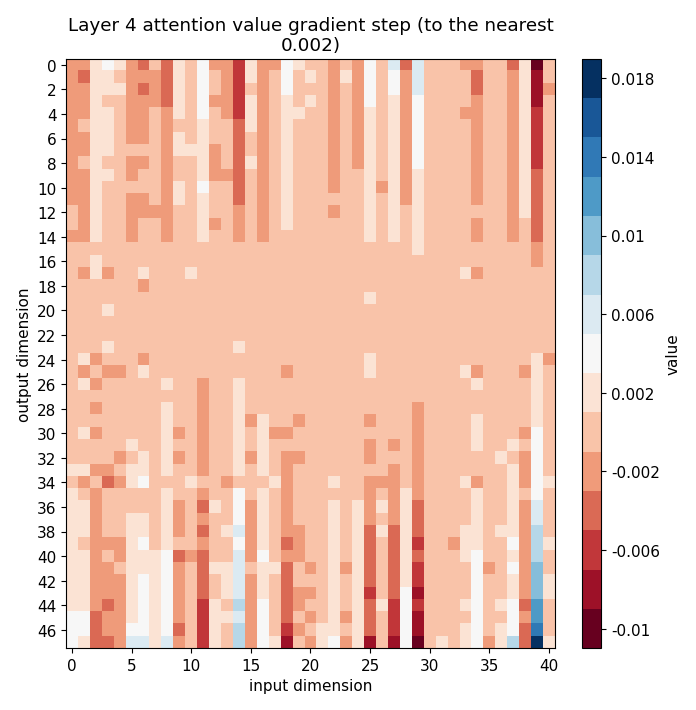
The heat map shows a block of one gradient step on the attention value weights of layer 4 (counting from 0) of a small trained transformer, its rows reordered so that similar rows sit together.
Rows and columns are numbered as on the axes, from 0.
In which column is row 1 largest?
29
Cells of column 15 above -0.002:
35
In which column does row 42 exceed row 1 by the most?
39
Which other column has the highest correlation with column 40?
6
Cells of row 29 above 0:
5
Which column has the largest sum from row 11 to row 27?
25
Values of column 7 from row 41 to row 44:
0.002 0.002 0.002 0.002
